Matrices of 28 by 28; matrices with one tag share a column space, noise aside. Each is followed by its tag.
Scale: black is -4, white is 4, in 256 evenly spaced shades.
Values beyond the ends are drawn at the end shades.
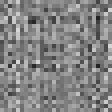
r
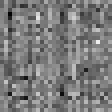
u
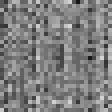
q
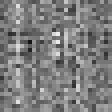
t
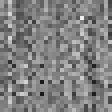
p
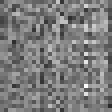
r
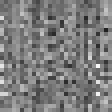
p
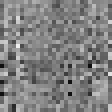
p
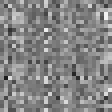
u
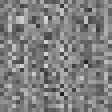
r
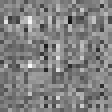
r
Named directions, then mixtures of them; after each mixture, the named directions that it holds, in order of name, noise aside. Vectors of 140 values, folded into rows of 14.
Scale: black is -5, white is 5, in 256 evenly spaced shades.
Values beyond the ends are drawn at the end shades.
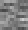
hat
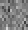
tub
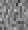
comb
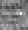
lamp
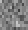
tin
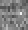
lamp, tub.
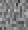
comb.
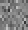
tub.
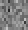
tin, tub.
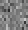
hat, tub.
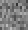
comb, lamp.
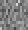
comb.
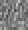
comb.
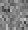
hat, tub.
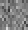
tub.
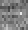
lamp, tub.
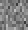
comb, tub.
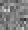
hat, tub.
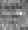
lamp.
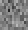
tin, tub.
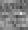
hat, lamp.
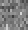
lamp, tub.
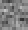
hat, tin.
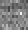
lamp, tub.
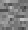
hat.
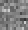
hat, tub.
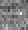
lamp, tub.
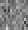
tub.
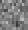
hat, tin.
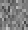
tub.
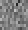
comb, tin.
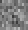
lamp, tin.
